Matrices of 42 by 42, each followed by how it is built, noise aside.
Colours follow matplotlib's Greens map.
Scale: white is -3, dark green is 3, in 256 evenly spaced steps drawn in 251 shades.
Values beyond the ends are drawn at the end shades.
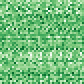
repeating columns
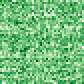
blocks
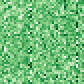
uneven columns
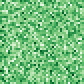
repeating rows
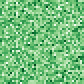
repeating rows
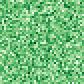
noise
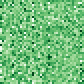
uneven columns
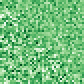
lower triangular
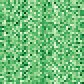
repeating rows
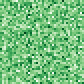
repeating rows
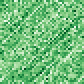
Hankel
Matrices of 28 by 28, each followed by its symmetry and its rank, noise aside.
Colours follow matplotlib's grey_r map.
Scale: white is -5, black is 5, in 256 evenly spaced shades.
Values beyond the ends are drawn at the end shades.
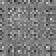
symmetric, rank three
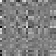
no symmetry, rank two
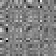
symmetric, rank two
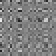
no symmetry, rank two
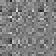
symmetric, rank three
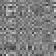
no symmetry, rank three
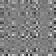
antisymmetric, rank two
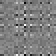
no symmetry, rank one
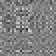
no symmetry, rank three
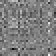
no symmetry, rank three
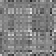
no symmetry, rank two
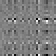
no symmetry, rank one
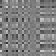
no symmetry, rank one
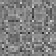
no symmetry, rank three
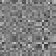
no symmetry, rank three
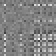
symmetric, rank one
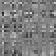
no symmetry, rank three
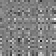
no symmetry, rank three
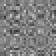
no symmetry, rank three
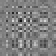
symmetric, rank one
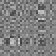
symmetric, rank two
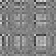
symmetric, rank one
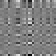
no symmetry, rank one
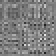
no symmetry, rank three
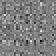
no symmetry, rank three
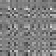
no symmetry, rank two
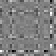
antisymmetric, rank two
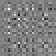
symmetric, rank two
